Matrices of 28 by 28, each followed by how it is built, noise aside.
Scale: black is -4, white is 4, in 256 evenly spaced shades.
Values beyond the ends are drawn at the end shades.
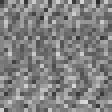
repeating columns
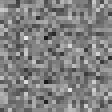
repeating rows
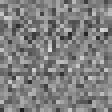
repeating columns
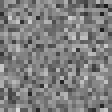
blocks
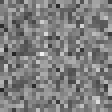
repeating rows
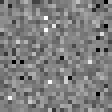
sparse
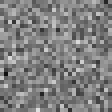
noise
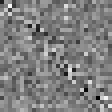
banded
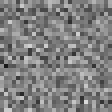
repeating columns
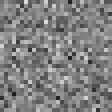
repeating columns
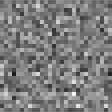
repeating columns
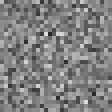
noise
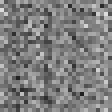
repeating rows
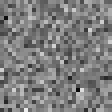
noise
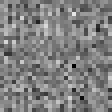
blocks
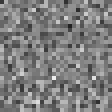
repeating columns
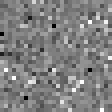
sparse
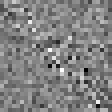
banded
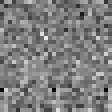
repeating columns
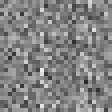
repeating rows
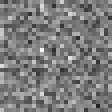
repeating rows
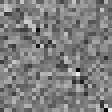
banded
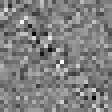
banded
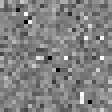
sparse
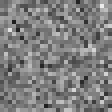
noise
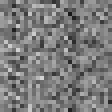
repeating rows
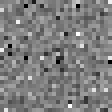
sparse
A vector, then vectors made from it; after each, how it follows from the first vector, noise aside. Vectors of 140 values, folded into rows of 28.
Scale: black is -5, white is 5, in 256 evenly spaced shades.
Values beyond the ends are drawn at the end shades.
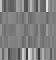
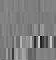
wrapped around, negated, partly zeroed.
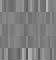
shrunk.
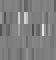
wrapped around, partly zeroed.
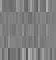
shrunk.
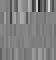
wrapped around, negated, partly zeroed.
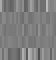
shrunk.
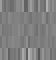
shrunk.
